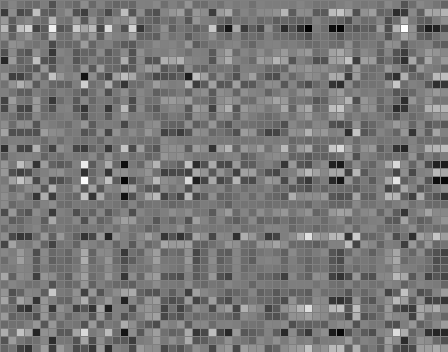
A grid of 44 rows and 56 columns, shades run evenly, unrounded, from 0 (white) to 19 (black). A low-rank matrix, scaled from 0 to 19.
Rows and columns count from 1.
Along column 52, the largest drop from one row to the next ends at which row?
31
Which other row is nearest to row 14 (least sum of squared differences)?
19
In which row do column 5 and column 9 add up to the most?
42
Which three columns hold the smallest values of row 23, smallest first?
11, 50, 24
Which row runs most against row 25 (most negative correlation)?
41
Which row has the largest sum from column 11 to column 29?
30
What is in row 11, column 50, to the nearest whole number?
4
